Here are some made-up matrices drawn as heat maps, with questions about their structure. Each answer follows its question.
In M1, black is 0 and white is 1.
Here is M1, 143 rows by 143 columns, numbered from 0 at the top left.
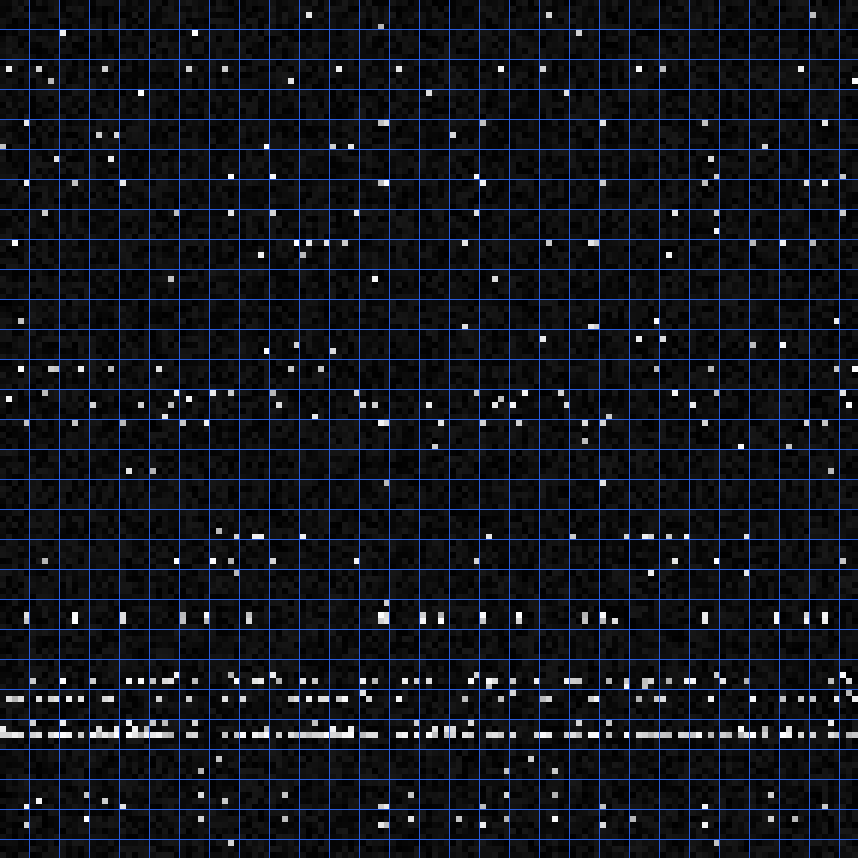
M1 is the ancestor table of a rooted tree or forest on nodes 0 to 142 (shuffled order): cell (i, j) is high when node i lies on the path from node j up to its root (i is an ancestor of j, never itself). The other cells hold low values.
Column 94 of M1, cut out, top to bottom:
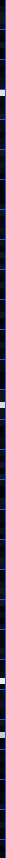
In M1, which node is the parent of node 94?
15
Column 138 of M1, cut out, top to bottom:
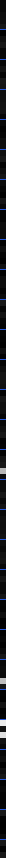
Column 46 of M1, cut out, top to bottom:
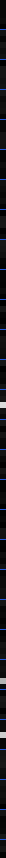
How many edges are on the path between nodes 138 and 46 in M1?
5
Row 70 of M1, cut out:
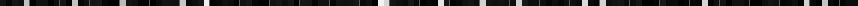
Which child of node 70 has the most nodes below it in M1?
30
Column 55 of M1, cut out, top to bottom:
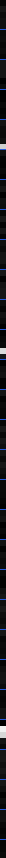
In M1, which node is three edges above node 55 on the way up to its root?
121
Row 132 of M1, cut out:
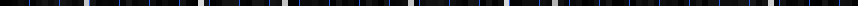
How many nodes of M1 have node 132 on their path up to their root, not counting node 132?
7
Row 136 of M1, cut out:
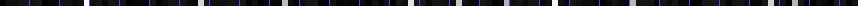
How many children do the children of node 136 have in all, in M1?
4
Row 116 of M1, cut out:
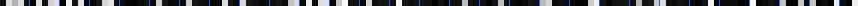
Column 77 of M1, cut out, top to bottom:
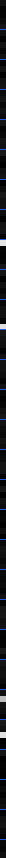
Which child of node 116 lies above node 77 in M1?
40
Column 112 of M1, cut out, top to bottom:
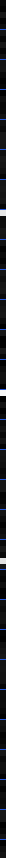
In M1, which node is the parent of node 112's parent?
93
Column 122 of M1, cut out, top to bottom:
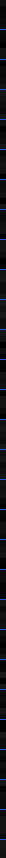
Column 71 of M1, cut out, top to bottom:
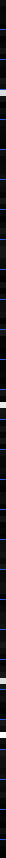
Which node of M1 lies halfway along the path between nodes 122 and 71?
67
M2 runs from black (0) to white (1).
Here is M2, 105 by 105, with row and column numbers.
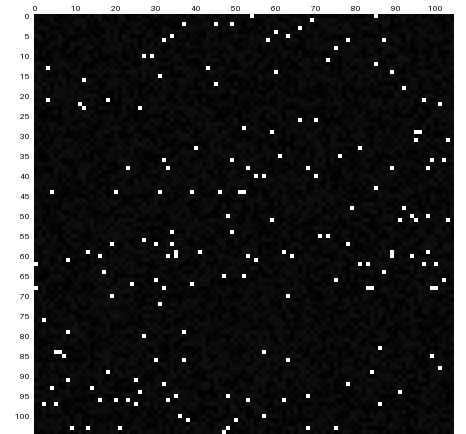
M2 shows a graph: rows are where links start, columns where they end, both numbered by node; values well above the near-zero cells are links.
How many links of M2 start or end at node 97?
6
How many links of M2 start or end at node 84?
5
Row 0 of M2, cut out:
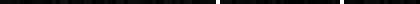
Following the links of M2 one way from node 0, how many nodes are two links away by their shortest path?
4
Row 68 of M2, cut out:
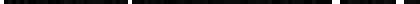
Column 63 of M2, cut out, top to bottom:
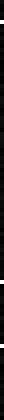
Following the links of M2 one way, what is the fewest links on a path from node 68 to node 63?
3
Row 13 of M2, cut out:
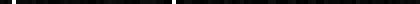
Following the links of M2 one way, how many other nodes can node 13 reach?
9
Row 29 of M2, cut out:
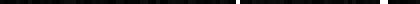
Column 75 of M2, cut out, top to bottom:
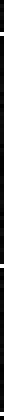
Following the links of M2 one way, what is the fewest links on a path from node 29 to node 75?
5
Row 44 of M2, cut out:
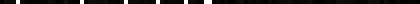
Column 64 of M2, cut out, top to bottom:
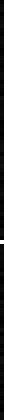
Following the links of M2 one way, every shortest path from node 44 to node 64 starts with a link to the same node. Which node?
node 4
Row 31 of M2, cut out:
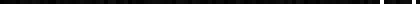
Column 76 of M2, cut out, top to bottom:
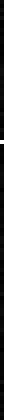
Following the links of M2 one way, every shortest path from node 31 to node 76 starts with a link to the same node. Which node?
node 95
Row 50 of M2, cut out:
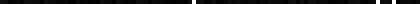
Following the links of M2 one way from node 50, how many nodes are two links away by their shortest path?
4
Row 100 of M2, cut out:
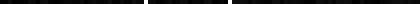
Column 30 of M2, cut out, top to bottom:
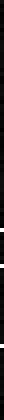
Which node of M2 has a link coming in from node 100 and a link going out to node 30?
node 57
